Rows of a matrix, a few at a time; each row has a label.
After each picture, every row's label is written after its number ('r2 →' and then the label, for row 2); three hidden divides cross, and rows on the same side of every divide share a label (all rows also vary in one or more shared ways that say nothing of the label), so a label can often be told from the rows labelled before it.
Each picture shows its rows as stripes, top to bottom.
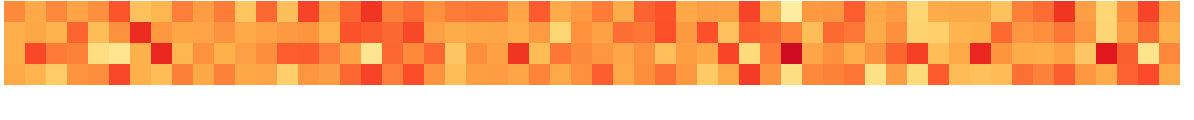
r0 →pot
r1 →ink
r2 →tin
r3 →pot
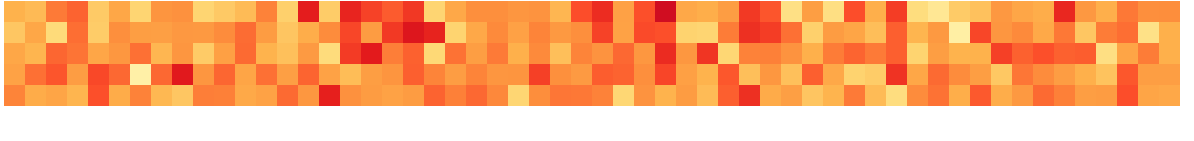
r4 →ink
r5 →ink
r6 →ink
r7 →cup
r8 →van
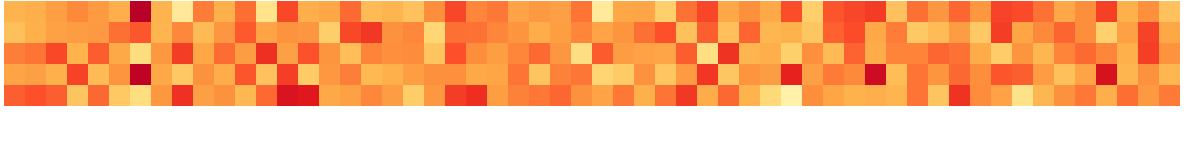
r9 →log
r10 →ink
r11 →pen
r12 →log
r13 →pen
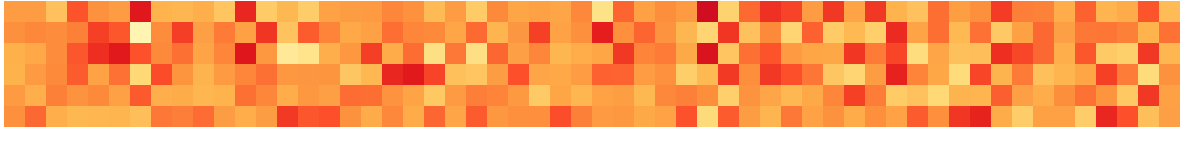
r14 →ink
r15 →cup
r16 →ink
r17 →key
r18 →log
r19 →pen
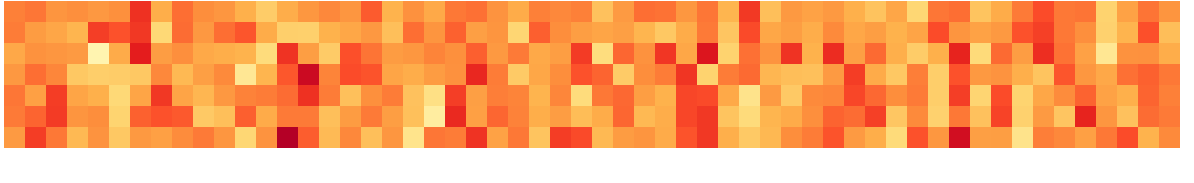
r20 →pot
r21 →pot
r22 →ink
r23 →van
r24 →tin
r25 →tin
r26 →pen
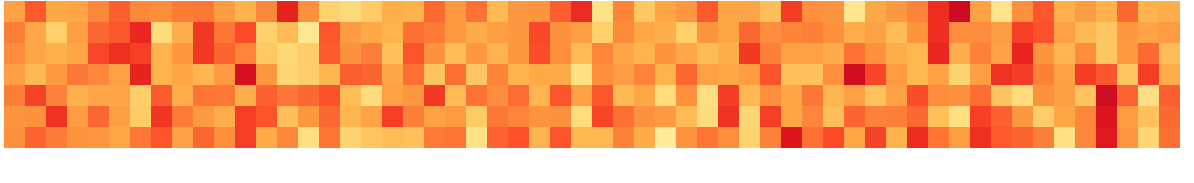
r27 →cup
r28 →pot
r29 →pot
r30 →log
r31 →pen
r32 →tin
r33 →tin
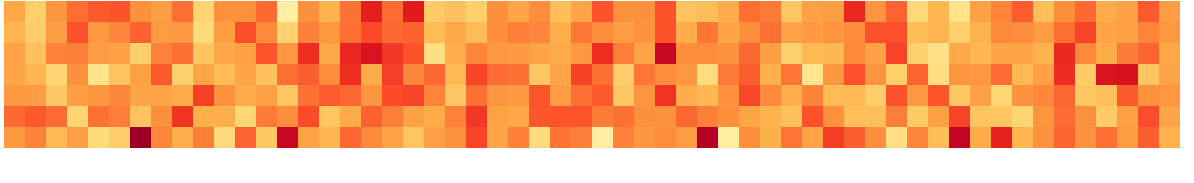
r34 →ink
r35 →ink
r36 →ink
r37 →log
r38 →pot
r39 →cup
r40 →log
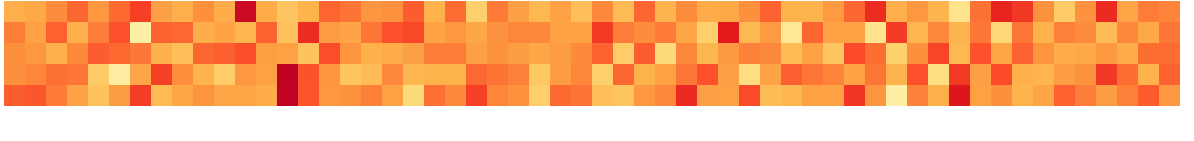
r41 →log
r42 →cup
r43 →van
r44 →tin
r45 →van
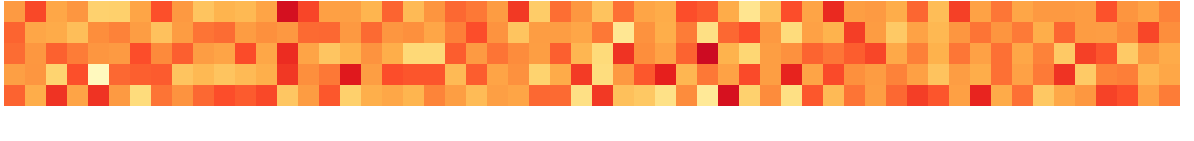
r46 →tin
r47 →van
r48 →tin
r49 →ink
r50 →pen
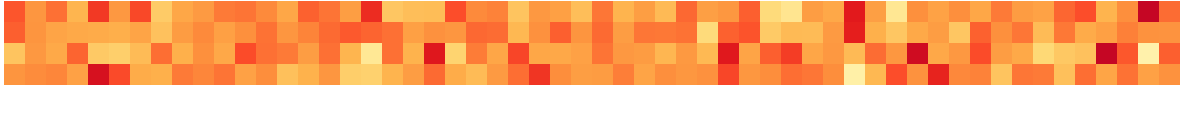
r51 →van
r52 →van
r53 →tin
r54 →cup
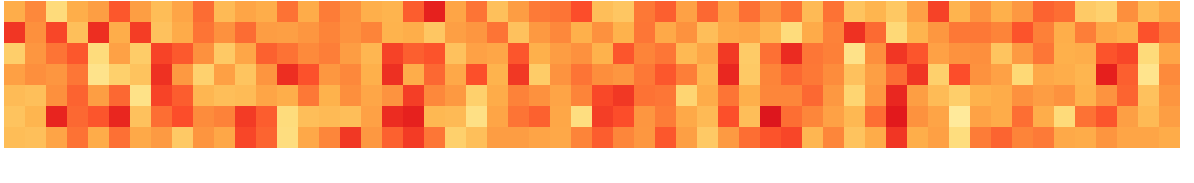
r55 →pot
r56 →van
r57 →key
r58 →tin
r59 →key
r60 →key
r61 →ink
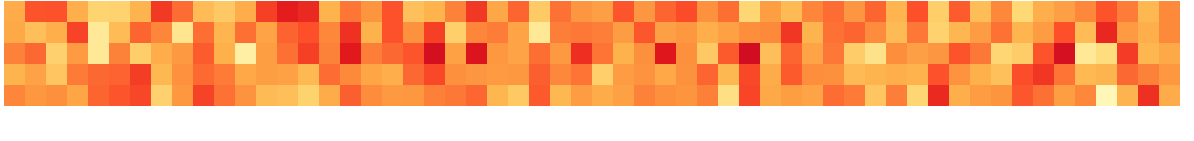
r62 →tin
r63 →log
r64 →pot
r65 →pot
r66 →pot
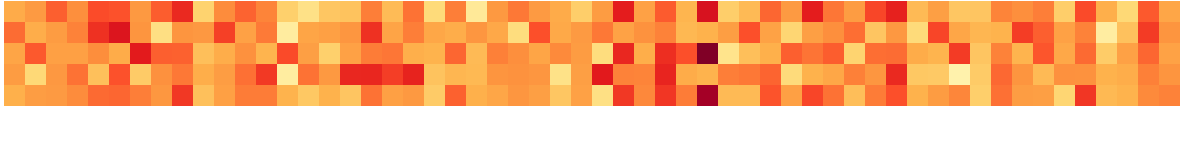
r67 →key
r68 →pot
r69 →key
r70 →ink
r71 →key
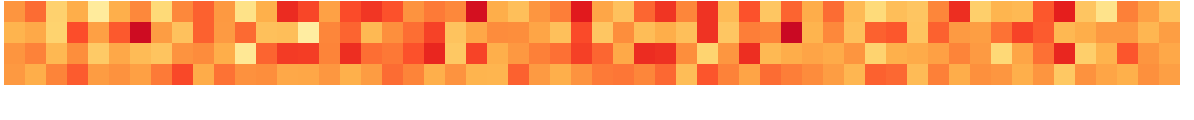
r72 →pot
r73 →ink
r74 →pot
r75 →key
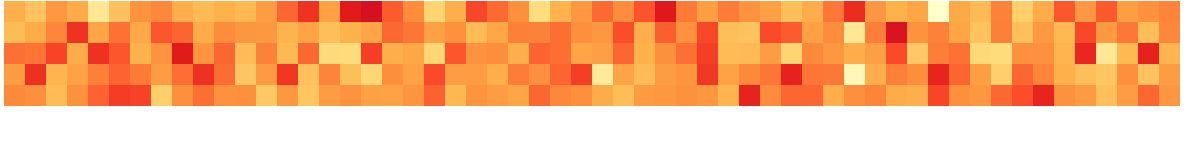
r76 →log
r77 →key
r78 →cup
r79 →cup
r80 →pot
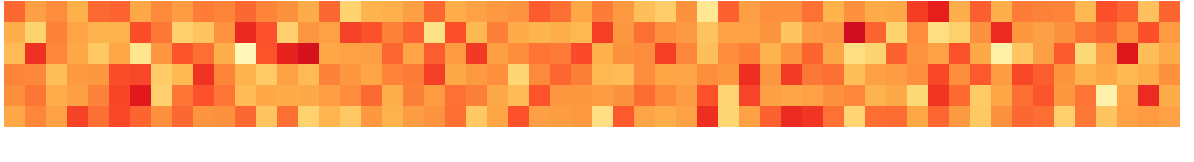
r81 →pen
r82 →log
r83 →cup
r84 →pot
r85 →pot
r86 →key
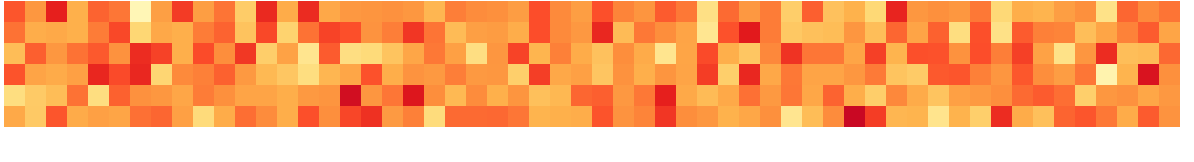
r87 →cup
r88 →pot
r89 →tin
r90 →pot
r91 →ink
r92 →log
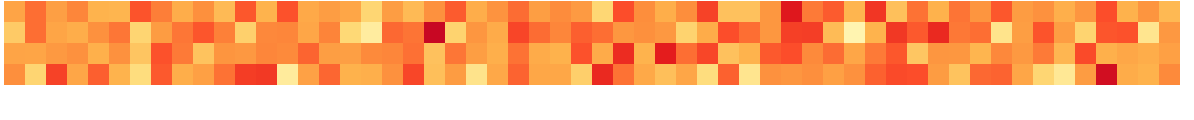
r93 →tin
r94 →cup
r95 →key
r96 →tin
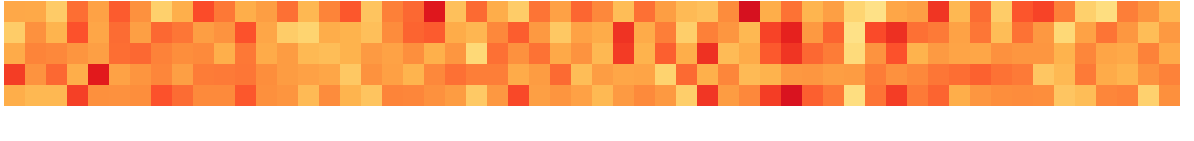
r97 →pot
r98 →key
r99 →key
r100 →pen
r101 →key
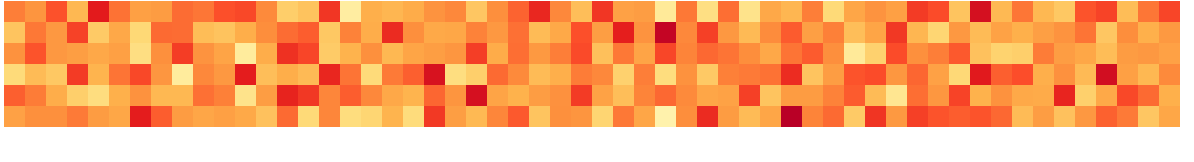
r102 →pen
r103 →key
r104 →cup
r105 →log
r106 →van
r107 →tin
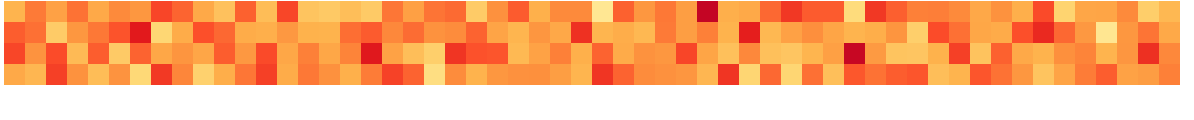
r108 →key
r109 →pot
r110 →van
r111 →tin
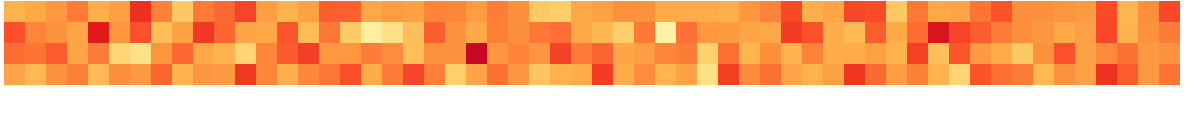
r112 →log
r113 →pen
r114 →pen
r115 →log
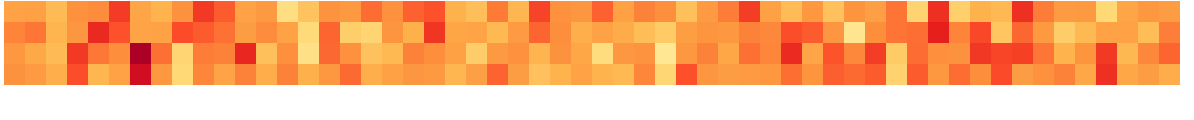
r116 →pot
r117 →cup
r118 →log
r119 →log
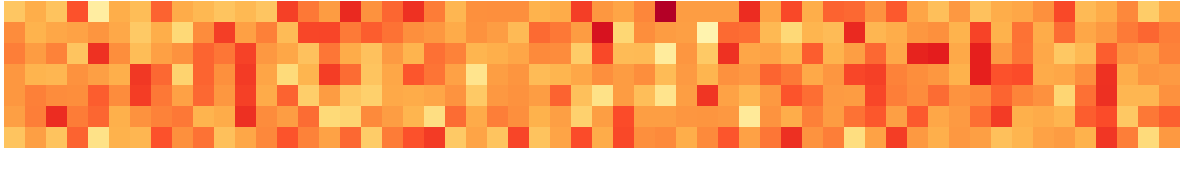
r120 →ink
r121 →van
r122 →pen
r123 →log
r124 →tin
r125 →tin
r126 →key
